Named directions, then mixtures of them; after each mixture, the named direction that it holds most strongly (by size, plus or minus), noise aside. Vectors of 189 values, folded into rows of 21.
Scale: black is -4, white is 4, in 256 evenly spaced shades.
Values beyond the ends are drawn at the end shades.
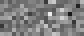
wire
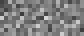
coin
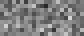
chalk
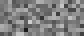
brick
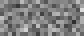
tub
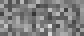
chalk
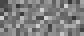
coin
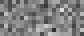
chalk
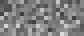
coin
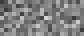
coin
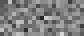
brick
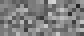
wire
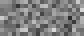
tub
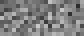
wire
